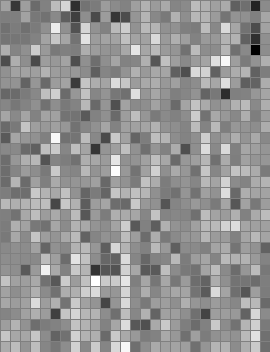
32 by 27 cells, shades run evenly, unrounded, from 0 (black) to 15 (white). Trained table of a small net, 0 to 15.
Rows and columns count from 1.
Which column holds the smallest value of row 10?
12
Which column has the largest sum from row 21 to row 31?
13
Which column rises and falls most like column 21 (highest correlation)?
6
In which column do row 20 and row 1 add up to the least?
2
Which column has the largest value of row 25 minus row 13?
5
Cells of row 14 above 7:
22
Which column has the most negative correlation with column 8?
15
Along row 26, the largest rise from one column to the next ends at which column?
7
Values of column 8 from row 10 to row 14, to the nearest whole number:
8 7 7 7 11
